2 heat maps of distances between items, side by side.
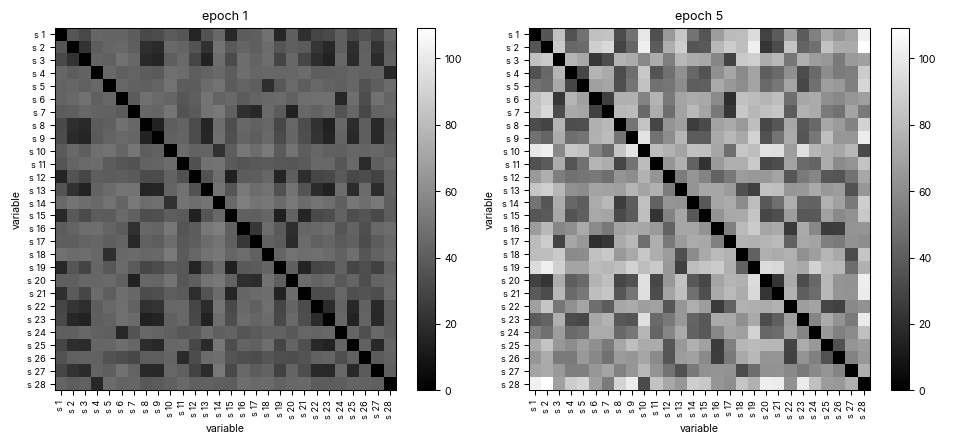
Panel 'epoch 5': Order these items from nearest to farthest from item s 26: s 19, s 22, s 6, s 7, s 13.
s 22, s 7, s 6, s 13, s 19
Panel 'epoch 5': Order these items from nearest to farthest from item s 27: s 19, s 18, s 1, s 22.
s 18, s 19, s 22, s 1
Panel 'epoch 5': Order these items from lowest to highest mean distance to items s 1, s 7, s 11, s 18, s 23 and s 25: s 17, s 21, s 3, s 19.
s 21, s 17, s 3, s 19
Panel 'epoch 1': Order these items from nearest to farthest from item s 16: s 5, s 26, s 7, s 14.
s 7, s 26, s 5, s 14
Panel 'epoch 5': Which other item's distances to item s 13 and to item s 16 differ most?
s 19
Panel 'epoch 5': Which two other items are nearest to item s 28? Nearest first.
s 10, s 7
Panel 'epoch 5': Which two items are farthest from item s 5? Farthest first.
s 28, s 10
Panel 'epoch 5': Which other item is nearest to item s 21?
s 20
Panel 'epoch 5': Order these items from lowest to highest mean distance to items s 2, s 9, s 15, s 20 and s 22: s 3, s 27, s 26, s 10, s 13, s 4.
s 4, s 26, s 27, s 3, s 13, s 10
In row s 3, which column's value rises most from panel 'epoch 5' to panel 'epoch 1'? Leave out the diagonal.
s 6
